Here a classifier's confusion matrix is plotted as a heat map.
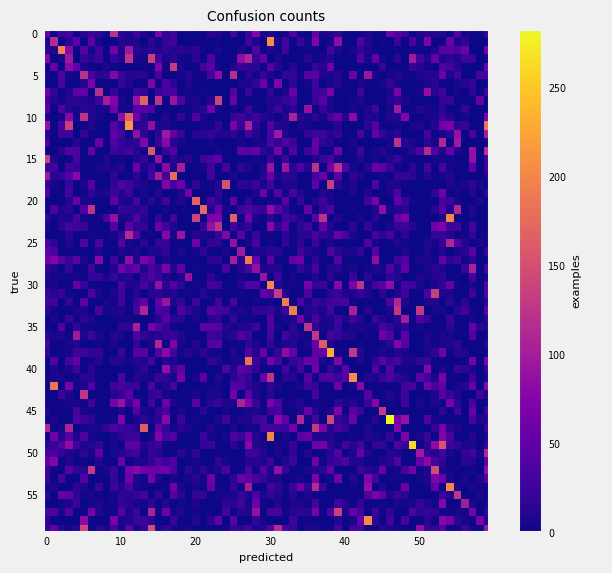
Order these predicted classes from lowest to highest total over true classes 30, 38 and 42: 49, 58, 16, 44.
58, 44, 49, 16
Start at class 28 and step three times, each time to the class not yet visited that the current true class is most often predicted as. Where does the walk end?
27
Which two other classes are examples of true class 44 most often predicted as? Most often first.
26, 10
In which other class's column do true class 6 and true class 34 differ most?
48
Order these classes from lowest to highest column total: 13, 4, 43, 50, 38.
50, 43, 4, 13, 38
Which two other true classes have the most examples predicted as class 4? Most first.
36, 17
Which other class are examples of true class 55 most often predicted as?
44
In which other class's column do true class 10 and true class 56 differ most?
11
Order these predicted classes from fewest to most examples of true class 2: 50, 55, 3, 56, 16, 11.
50, 16, 55, 56, 3, 11
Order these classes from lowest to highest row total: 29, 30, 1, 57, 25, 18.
29, 25, 18, 1, 57, 30
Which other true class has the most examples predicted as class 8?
22
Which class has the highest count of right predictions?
46
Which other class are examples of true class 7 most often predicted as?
51
